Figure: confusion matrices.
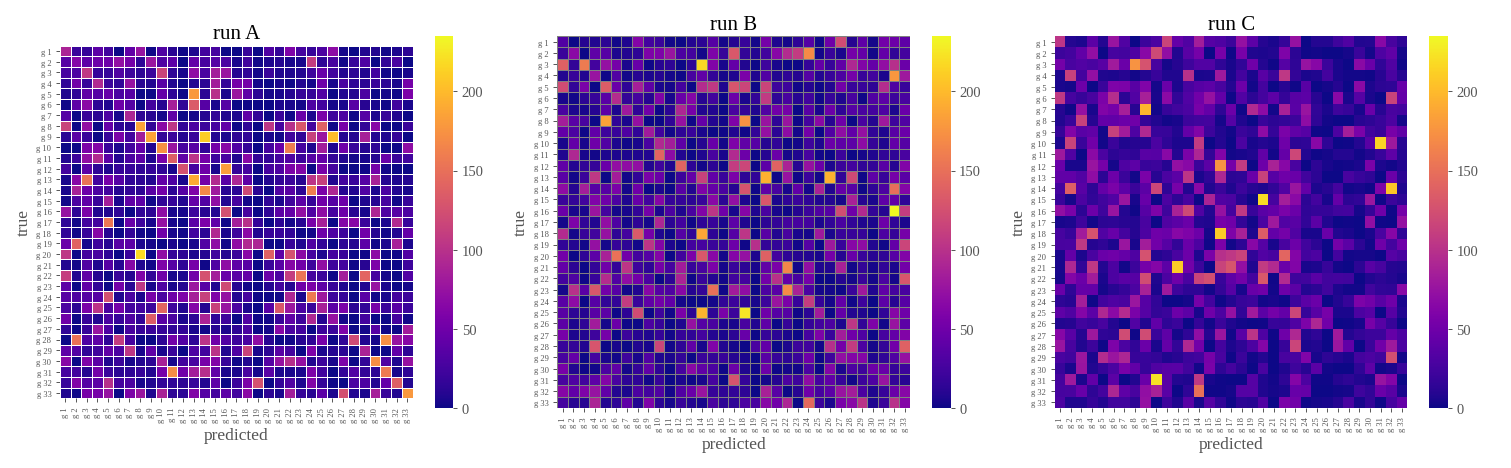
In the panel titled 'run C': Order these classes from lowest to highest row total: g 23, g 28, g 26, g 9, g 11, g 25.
g 26, g 23, g 11, g 28, g 9, g 25
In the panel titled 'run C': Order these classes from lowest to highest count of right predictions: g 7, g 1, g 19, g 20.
g 20, g 19, g 7, g 1
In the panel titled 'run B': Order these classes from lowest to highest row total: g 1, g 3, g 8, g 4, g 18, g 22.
g 1, g 4, g 22, g 18, g 8, g 3
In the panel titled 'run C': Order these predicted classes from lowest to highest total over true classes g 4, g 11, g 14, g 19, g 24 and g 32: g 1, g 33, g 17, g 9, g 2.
g 17, g 33, g 1, g 9, g 2
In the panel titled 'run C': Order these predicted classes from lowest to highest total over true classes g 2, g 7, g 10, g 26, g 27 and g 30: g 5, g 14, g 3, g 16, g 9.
g 5, g 16, g 3, g 14, g 9
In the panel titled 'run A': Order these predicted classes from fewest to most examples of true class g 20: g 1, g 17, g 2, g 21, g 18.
g 2, g 17, g 21, g 18, g 1
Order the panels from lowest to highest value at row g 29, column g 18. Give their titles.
run B, run C, run A
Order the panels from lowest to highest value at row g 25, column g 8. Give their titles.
run A, run C, run B
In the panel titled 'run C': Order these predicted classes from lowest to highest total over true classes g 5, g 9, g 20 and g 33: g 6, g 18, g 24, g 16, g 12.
g 12, g 24, g 16, g 18, g 6
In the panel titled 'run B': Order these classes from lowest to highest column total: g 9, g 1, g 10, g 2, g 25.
g 25, g 2, g 9, g 10, g 1
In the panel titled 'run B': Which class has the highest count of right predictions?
g 3
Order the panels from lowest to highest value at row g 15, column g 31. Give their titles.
run C, run A, run B
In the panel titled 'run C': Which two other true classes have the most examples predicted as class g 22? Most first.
g 20, g 4
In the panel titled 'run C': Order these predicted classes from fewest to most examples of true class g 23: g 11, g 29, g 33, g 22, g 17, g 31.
g 29, g 31, g 17, g 22, g 33, g 11
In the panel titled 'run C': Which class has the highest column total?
g 9
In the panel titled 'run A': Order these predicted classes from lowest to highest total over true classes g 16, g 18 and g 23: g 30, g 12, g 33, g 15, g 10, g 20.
g 12, g 20, g 33, g 15, g 10, g 30
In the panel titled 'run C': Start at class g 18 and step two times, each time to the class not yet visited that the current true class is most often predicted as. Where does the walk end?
g 13
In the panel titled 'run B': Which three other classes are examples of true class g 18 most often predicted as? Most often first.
g 14, g 8, g 1
